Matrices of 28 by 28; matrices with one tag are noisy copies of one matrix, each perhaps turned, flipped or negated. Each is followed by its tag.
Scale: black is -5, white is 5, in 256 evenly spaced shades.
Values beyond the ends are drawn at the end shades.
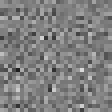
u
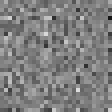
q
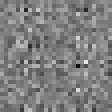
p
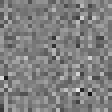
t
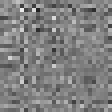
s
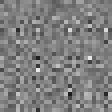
u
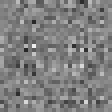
p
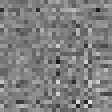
s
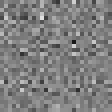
u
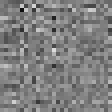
s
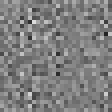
t
